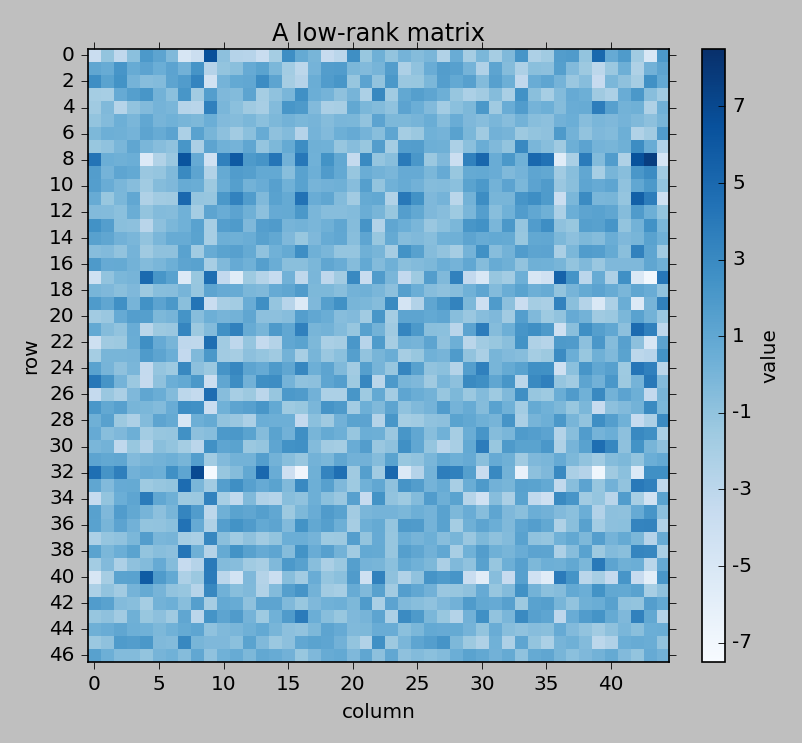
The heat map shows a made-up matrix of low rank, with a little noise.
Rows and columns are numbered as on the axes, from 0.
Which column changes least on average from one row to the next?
17
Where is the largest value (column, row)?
43, 8
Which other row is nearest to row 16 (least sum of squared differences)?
14
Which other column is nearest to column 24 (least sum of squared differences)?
16
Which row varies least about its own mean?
5
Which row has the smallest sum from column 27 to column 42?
40
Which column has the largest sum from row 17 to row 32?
44
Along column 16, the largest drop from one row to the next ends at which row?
19
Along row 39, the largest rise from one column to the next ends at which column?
9
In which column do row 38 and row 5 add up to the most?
7
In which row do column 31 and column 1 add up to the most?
32
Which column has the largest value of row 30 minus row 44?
39
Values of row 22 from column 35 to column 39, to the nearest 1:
-3 2 2 -1 2
